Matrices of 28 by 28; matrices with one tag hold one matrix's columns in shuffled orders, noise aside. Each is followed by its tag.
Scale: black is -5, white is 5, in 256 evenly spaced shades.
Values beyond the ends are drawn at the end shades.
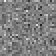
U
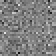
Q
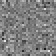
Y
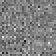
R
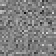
Q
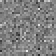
Y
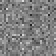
U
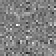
R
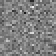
Q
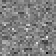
R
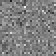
Q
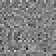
Y
